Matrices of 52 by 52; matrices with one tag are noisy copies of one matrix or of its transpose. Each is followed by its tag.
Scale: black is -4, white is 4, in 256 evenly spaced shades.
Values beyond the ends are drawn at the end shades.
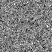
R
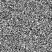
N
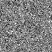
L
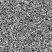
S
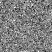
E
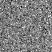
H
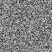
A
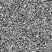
N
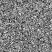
E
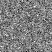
S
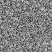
S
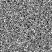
A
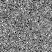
N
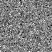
R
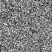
N
